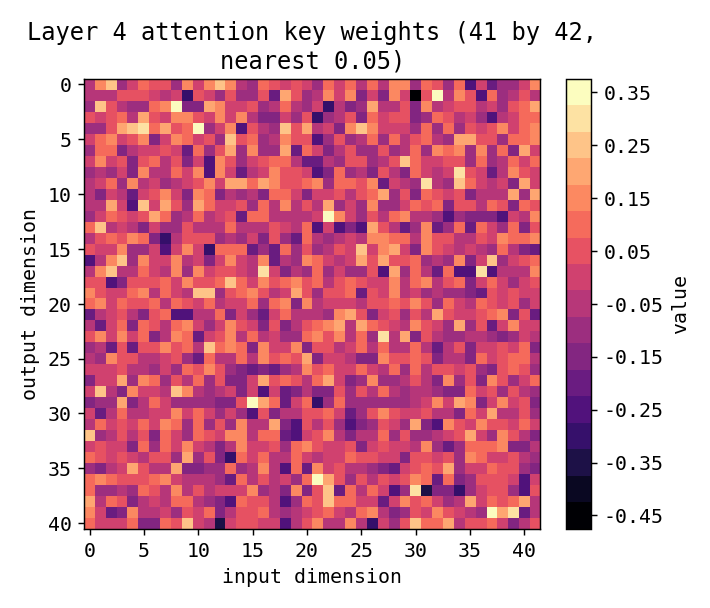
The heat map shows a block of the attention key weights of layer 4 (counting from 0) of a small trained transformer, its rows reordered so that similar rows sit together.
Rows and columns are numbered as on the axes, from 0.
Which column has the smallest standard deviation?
6
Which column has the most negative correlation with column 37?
12
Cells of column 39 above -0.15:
35
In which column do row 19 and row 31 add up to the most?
10
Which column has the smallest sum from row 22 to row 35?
18
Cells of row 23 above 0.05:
13
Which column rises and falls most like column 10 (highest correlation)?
5
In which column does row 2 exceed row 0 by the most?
8
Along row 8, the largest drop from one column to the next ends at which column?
11
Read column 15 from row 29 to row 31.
0.35 -0.25 -0.05
